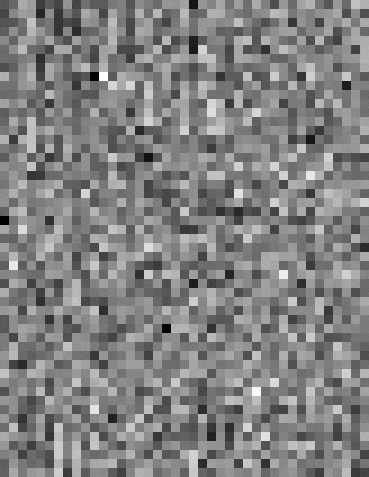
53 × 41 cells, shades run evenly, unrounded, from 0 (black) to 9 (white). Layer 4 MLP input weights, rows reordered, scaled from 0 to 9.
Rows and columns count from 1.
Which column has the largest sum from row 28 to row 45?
32
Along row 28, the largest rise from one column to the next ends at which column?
12
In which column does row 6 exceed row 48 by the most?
3
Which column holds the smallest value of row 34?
5
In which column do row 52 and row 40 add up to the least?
23
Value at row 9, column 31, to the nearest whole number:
7
